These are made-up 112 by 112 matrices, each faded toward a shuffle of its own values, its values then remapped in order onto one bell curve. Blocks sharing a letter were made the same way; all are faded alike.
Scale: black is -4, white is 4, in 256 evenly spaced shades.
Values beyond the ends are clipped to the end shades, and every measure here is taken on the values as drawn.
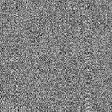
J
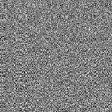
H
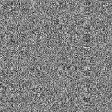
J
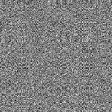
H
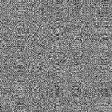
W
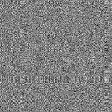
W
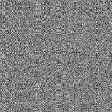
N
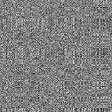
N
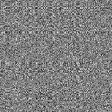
W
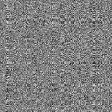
N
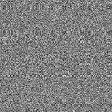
J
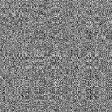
N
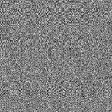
H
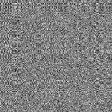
W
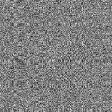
H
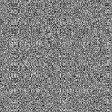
N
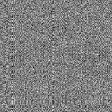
N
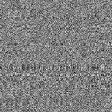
H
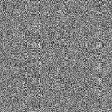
N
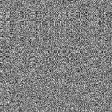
J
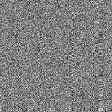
J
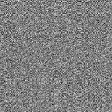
W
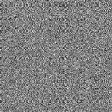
H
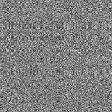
W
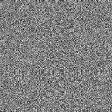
J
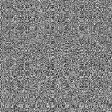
W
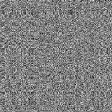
H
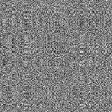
H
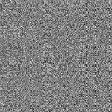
N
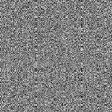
N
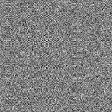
W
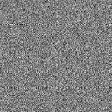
J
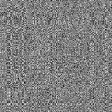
N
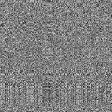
W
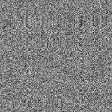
J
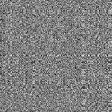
W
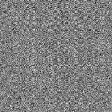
W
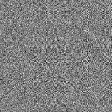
H
